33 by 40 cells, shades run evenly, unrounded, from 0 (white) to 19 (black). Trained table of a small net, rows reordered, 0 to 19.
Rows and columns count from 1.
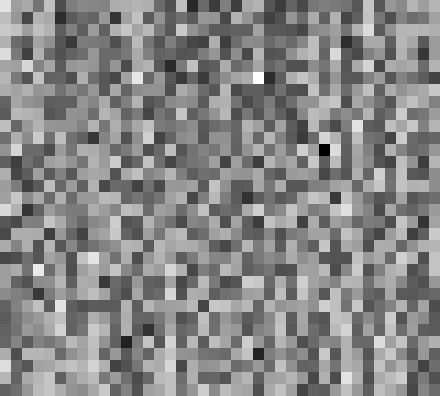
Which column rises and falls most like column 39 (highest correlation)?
17
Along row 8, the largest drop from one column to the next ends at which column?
29
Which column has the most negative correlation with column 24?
25
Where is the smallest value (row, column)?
7, 24
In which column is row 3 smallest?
34
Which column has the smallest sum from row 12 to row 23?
37
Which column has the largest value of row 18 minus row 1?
3
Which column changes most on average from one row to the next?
14
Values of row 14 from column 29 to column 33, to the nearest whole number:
4 12 5 12 7
